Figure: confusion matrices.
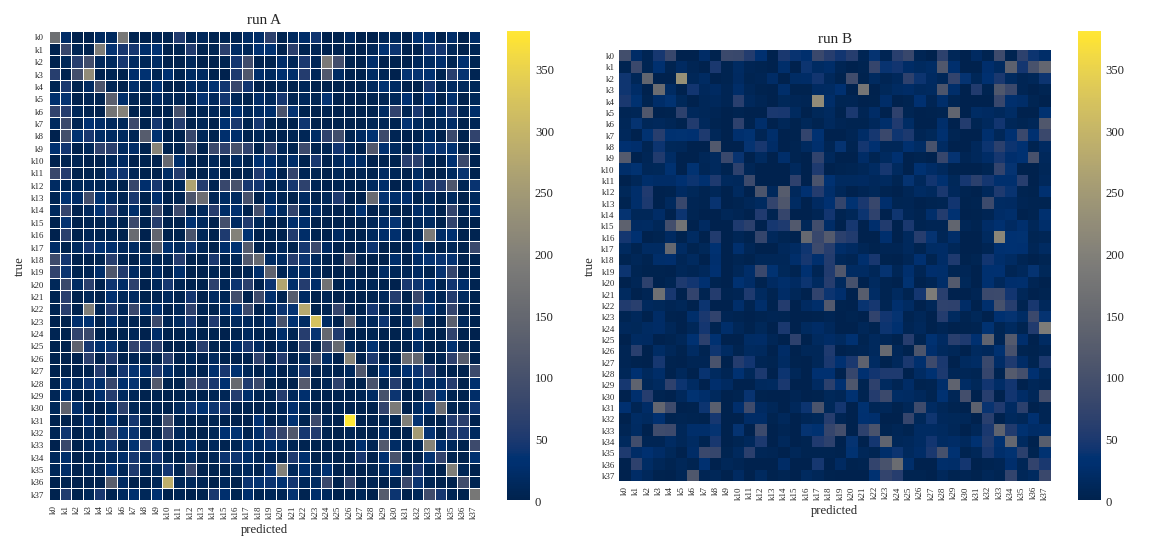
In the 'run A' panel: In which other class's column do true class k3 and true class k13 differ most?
k28
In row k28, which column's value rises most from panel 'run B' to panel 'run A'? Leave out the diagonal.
k16
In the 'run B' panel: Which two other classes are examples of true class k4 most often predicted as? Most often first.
k17, k33
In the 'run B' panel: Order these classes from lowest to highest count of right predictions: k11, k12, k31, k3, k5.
k5, k11, k12, k31, k3
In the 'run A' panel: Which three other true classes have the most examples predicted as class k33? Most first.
k16, k37, k29
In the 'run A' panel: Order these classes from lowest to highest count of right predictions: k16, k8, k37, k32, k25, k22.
k8, k25, k37, k16, k32, k22
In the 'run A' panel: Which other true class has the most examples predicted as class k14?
k9
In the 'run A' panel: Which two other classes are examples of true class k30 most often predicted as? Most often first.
k34, k1
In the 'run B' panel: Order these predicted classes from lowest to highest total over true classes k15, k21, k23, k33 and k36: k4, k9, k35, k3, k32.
k9, k35, k32, k4, k3
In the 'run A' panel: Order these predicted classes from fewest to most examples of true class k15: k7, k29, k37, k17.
k37, k29, k17, k7
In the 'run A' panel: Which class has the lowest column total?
k27
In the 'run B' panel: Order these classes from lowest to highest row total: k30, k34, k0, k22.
k30, k22, k34, k0
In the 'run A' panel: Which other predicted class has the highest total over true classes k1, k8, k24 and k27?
k4
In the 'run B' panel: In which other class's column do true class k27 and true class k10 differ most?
k21
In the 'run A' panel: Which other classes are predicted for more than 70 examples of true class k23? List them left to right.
k9, k20, k26, k32, k35
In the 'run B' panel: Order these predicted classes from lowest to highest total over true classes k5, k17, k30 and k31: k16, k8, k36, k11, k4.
k36, k16, k11, k8, k4
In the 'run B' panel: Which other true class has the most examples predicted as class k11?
k31
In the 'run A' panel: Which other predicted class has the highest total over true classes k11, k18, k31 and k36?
k26
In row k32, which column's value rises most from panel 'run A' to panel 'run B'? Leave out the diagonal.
k25
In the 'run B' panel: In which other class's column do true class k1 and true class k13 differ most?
k37
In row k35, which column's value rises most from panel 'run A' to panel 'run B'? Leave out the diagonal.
k28
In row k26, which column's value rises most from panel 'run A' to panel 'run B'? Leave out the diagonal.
k34
